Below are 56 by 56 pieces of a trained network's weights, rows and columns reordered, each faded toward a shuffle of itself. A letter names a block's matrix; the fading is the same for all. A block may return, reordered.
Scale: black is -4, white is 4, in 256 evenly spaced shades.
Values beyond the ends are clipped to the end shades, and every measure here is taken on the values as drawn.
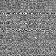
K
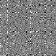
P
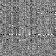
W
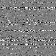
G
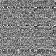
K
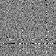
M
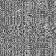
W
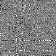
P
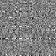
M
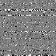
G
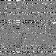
G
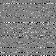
G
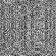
W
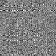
M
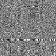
M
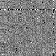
M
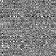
K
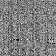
W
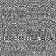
K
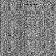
W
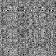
W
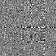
P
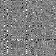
P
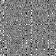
P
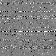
G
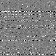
G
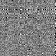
M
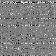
G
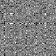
P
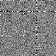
M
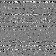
G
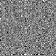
M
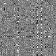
P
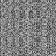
W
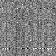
W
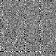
P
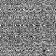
K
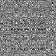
K
